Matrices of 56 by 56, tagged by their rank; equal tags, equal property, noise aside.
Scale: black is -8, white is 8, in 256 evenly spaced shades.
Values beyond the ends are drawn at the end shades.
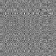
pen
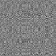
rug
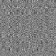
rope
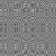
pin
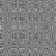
pen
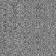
rope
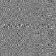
rope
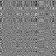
pin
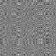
pin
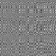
pin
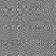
pen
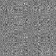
rope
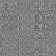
rope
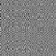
rug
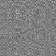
rope
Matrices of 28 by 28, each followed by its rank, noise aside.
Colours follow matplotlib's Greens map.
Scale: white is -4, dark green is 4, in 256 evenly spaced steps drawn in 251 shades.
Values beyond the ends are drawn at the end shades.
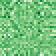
six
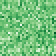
eight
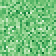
eight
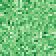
eight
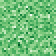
six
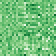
five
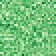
seven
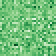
six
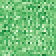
five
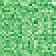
six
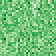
eight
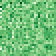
five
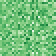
five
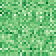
seven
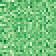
six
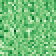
six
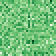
eight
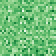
five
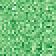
seven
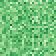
five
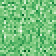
seven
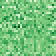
six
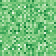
six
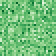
eight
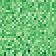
seven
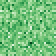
six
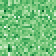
five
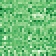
five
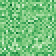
six
